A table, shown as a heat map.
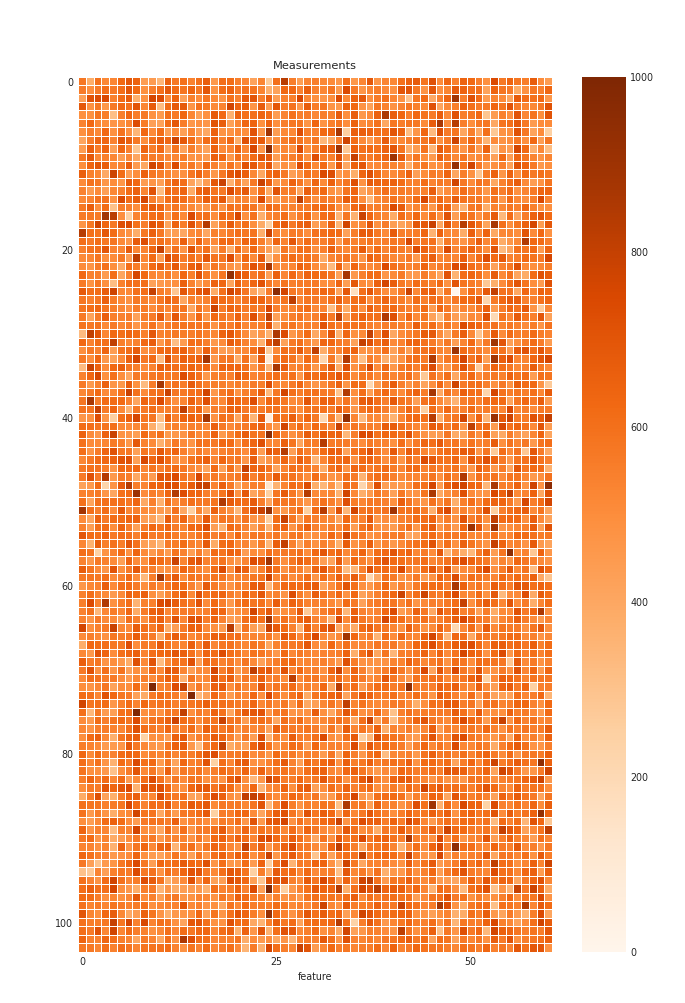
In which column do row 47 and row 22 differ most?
24
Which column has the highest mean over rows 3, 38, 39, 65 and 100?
19
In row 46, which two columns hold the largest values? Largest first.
21, 56
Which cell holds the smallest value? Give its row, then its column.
25, 48
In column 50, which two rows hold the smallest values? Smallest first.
56, 66
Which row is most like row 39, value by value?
35
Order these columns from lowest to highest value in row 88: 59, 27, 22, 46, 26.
27, 46, 59, 22, 26
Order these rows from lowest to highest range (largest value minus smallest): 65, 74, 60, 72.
74, 60, 65, 72
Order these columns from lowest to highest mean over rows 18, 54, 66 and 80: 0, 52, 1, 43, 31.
43, 31, 1, 52, 0
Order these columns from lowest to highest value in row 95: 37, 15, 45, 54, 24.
15, 45, 54, 24, 37
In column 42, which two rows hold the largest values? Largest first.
72, 90
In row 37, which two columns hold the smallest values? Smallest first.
52, 33
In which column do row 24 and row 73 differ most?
14
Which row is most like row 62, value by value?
47
